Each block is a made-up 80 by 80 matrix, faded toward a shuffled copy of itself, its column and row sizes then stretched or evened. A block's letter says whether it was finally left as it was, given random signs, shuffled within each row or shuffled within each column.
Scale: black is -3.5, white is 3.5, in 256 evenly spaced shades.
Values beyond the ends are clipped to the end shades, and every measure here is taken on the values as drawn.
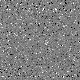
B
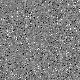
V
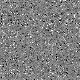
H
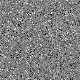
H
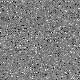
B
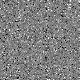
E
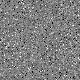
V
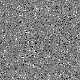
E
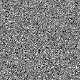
E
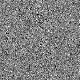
H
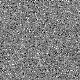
B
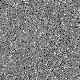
V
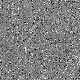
V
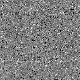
H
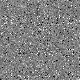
H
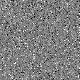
V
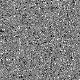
H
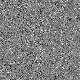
V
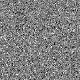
E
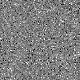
E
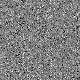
V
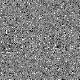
E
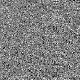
E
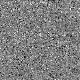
B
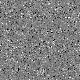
B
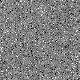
V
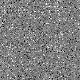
H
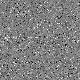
B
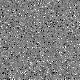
B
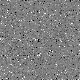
B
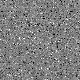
B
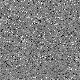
B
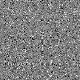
E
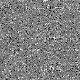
E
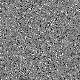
V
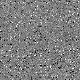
E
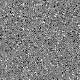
E
